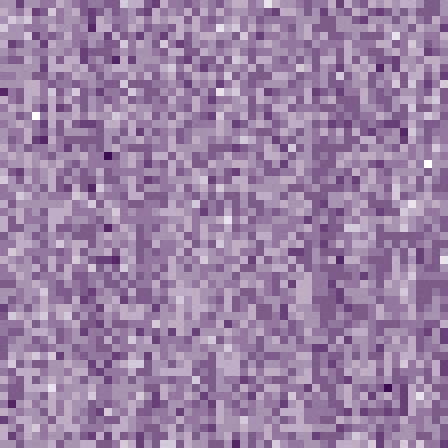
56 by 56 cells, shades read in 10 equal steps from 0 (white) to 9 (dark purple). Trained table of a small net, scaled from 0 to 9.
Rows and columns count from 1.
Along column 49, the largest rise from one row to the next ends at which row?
49
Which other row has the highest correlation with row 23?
13
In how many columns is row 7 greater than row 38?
17
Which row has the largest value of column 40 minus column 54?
21
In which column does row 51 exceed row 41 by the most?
20
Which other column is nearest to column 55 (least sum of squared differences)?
39
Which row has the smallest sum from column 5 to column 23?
15
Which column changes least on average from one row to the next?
40
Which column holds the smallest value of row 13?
55
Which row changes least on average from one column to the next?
44
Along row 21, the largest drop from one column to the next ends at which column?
54
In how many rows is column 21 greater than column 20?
20
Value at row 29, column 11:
6
